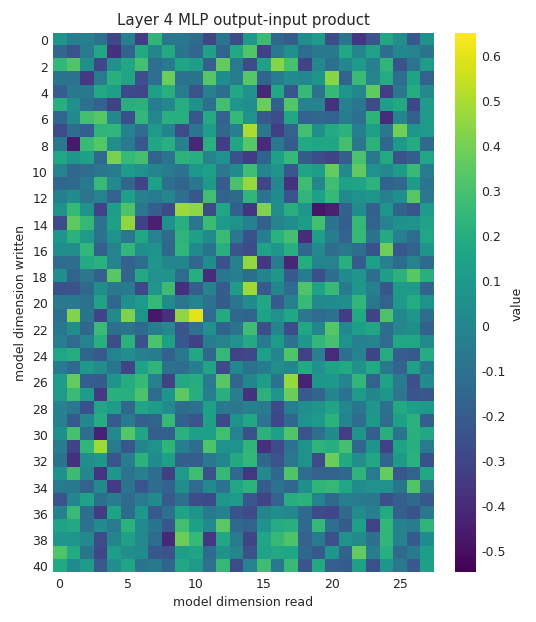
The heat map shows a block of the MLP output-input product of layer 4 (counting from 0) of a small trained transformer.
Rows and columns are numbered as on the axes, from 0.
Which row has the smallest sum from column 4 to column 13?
0
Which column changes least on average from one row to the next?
22
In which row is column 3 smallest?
30
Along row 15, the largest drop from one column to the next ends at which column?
18
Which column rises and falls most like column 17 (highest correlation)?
12
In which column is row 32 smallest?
1
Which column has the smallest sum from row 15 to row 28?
13
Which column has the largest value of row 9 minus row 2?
4
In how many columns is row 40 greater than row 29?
17
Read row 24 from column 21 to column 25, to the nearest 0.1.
-0.1 0 -0.3 0.2 -0.2
